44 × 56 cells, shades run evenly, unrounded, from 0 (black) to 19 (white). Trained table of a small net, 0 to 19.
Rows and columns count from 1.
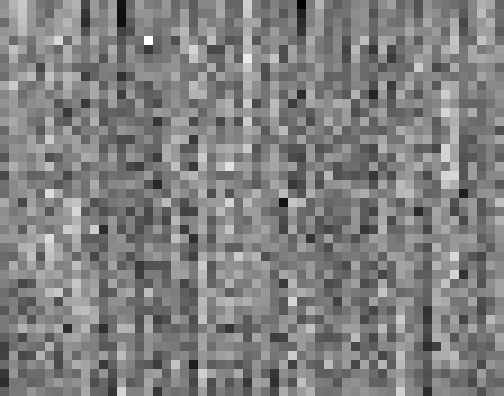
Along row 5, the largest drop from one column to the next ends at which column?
18
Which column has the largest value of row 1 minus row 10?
44
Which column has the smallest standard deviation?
46
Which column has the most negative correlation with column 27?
43
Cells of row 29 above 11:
14
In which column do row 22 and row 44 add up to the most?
45
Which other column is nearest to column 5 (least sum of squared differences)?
30
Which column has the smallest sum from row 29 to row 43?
48
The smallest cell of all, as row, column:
1, 34
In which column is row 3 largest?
3
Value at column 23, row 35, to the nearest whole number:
13
